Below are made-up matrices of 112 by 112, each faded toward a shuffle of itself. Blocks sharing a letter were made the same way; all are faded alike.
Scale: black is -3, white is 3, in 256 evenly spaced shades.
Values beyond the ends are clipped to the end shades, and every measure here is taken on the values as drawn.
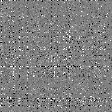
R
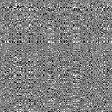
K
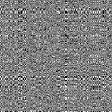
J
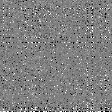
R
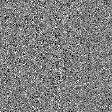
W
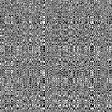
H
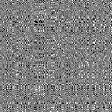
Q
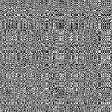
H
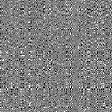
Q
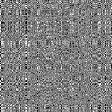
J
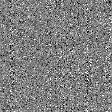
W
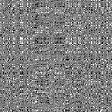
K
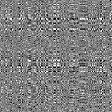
H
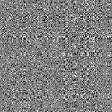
K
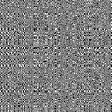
J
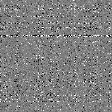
R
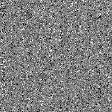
W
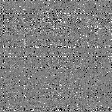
R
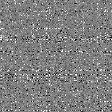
R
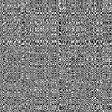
H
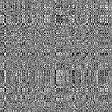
J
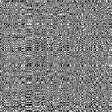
Q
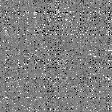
R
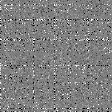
R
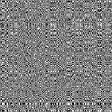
H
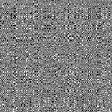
K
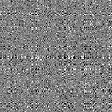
K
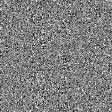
W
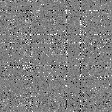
R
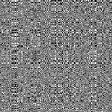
J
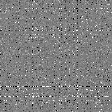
R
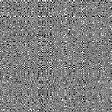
Q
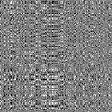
H
